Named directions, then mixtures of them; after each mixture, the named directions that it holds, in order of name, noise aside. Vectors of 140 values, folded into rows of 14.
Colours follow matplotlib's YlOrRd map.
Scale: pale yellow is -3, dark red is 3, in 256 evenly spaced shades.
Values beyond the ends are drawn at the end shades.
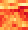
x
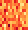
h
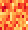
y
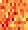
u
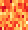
y.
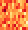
h, y.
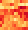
x.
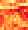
x.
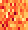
u.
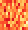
h, u, y.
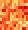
x, y.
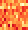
h, x.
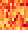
h, u, x.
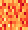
h.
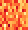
h.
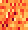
u.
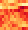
x.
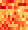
u, x, y.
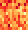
h, x, y.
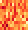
u, y.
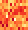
u, x.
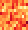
x, y.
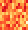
h, y.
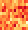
x, y.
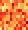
y.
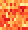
h, u, x.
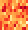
x, y.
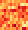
h, x, y.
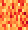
h, y.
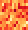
x, y.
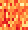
h, u, x.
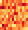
h, u, x.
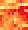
x.
